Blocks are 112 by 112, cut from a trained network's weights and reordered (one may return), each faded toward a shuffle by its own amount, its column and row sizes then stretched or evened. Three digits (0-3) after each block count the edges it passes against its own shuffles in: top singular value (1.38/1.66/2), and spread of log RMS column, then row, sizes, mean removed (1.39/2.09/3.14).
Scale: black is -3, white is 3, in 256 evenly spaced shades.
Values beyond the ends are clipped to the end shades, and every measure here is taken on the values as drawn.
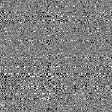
2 2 3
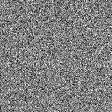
1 0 0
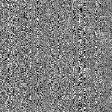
3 3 0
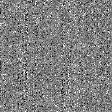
0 2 1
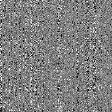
0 3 1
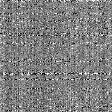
2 0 3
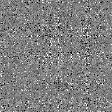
0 2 2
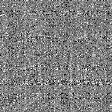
1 0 3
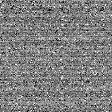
2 1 1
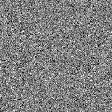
1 1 0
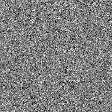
0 1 1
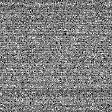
2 1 0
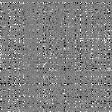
1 3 3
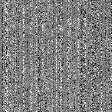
2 3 0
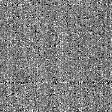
1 1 2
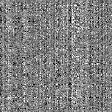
3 2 2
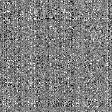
2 2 2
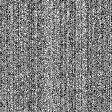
3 0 1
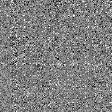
0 2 2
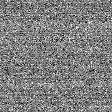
1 0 0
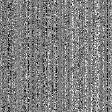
3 3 0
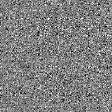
1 2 2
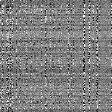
3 3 0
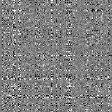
2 3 3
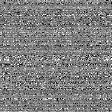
2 1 3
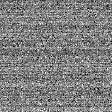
2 1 0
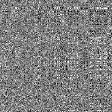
3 2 2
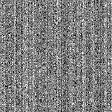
3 1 1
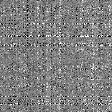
2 2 3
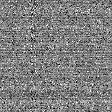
2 1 0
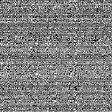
3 2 2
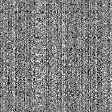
3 1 2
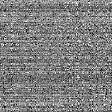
3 2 1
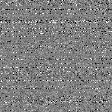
0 1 3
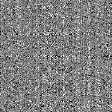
1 2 2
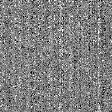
1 2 1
